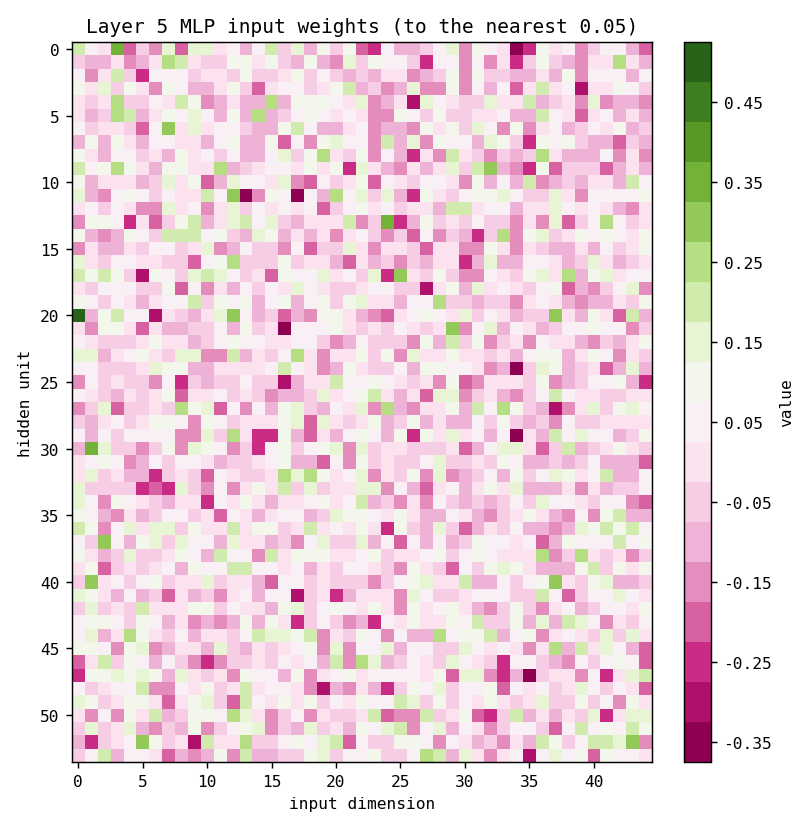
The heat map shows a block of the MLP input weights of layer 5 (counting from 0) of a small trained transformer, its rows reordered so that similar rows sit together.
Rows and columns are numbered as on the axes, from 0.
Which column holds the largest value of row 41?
36
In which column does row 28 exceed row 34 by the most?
10
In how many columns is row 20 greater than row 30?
19
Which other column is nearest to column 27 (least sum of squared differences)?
30
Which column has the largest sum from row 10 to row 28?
12
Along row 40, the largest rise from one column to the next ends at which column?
1
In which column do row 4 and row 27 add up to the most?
8
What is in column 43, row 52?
0.3
